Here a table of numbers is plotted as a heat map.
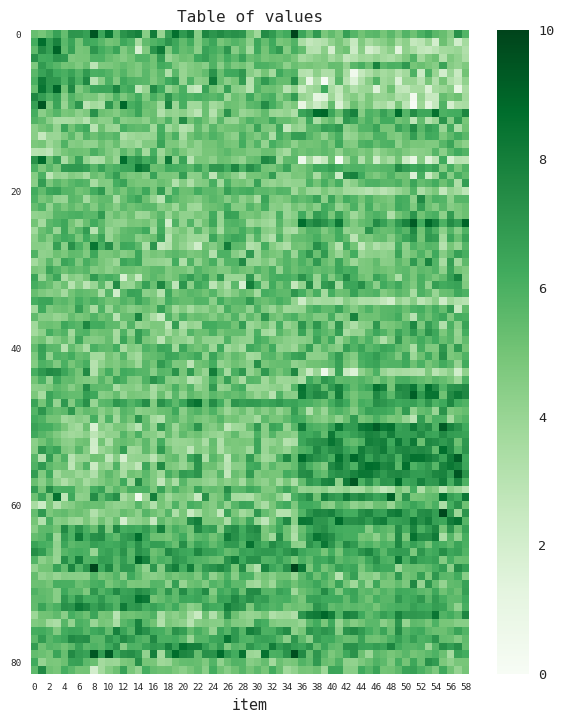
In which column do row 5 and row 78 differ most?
43
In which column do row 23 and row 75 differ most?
14
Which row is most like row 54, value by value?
62
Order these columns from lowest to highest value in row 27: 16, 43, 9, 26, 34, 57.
34, 57, 43, 9, 16, 26
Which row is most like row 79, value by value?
0
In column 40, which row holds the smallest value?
2
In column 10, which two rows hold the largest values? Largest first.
79, 0
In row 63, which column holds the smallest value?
35
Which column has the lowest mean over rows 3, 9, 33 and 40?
51
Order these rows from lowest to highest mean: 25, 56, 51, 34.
34, 25, 51, 56
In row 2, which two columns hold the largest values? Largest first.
3, 17
